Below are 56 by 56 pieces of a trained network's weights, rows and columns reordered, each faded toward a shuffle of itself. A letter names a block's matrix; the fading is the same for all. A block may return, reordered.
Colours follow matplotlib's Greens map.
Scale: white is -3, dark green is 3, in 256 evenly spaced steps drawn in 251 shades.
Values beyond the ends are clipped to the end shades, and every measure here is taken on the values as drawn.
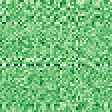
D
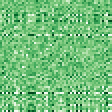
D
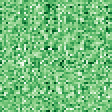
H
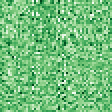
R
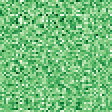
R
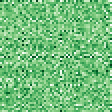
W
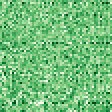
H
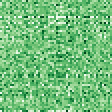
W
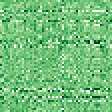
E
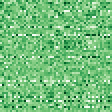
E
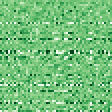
E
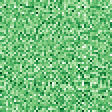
R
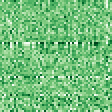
D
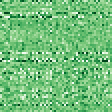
E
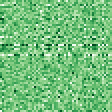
D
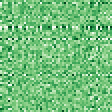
D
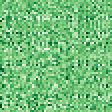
H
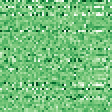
E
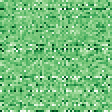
E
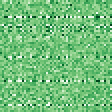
D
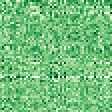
W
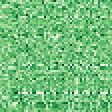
W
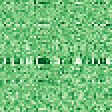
D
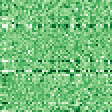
D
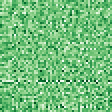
W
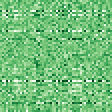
D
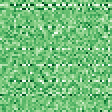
D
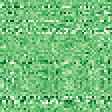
E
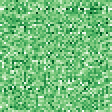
H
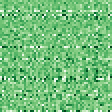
E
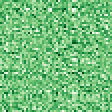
R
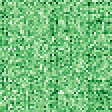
H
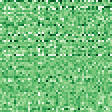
E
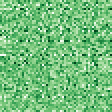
H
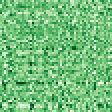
W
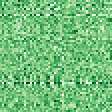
D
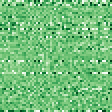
E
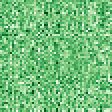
H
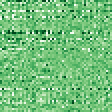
E
